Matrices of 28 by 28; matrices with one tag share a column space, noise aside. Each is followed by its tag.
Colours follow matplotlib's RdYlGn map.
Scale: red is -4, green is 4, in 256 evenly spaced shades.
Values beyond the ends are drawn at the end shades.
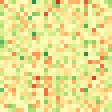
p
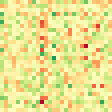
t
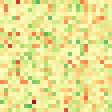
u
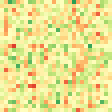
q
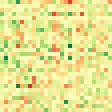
t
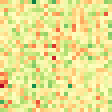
t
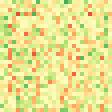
p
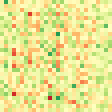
t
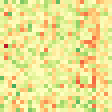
t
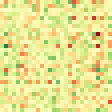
u
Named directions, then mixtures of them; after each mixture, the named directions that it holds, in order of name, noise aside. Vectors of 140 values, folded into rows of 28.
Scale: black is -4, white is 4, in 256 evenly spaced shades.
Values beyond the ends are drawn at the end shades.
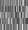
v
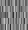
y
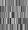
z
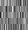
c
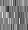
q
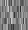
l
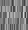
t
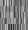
c, l, q.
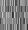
q, y, z.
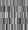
y, z.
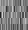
c, q, v.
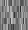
l.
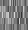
q, t.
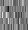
q, v.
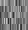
c, y, z.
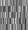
t, y, z.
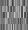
l, t.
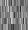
l.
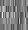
c, q, t.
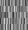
y.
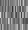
c, v.
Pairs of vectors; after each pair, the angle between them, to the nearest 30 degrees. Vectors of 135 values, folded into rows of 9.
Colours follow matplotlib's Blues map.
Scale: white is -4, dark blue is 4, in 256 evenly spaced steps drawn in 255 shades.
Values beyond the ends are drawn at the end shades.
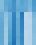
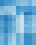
120 degrees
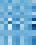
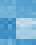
90 degrees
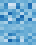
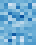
30 degrees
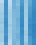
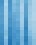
150 degrees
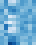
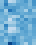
30 degrees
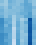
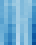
90 degrees
